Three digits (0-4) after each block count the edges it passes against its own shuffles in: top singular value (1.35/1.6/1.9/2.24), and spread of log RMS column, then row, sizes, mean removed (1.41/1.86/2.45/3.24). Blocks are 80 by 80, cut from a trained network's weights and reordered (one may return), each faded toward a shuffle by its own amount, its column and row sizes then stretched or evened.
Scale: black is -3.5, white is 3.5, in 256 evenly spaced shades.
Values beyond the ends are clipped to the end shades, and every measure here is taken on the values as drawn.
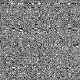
3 1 3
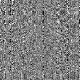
3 3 0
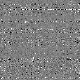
2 2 3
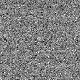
2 0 0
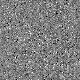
0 1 0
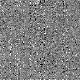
1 3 1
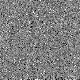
1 0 1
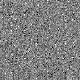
2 1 0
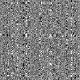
3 3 1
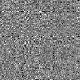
4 2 2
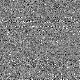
0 0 3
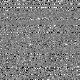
1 0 4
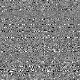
0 1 4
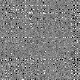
2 3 3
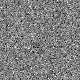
0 0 0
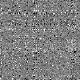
2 3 3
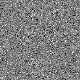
2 2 0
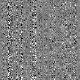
2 4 1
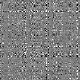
3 4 3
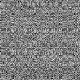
4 2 0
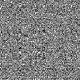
3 1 0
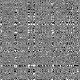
4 3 3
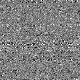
2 0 3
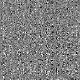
1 3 2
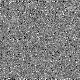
1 0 1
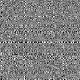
4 1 3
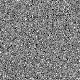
1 0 0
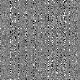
3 4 1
